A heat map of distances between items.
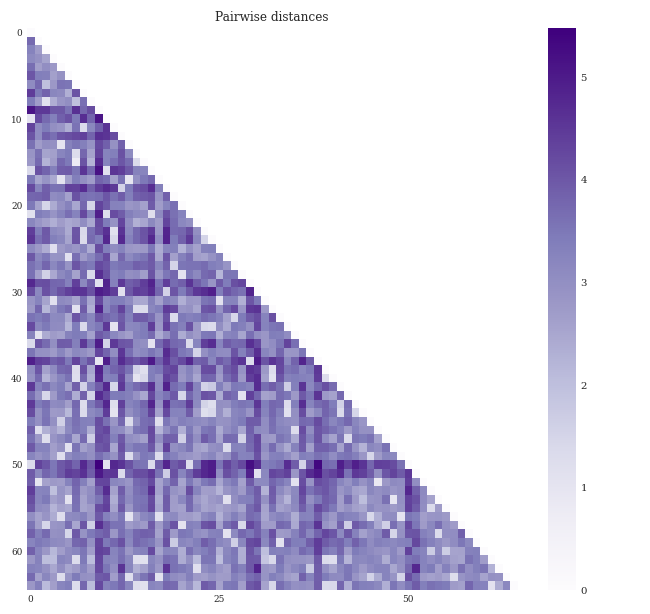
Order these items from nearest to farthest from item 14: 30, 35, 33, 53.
35, 53, 33, 30
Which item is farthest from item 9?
50
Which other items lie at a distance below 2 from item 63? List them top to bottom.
4, 13, 17, 45, 49, 56
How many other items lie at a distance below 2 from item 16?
5
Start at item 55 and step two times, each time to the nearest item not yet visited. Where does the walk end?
60
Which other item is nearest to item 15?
6
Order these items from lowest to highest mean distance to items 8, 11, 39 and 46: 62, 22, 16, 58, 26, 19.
22, 62, 26, 58, 19, 16
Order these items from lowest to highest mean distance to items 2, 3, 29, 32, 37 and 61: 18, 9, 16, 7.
7, 16, 9, 18
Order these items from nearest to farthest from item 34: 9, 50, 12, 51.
9, 12, 51, 50
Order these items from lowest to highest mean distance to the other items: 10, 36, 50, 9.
36, 10, 50, 9
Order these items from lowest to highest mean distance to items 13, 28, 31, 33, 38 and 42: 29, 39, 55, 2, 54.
2, 55, 54, 39, 29
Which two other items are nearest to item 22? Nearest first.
62, 37
